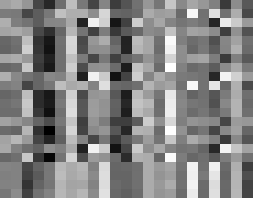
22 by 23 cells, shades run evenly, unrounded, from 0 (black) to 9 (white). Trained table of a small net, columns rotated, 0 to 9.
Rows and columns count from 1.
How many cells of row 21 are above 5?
10
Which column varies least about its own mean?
17
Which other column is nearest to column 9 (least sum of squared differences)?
21
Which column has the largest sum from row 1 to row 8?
16
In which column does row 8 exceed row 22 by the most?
3
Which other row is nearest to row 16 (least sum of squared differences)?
1
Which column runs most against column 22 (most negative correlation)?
19
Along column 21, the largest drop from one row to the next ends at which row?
4
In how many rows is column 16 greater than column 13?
19
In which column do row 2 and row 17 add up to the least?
11
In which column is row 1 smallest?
5
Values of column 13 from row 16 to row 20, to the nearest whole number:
4 7 6 4 4
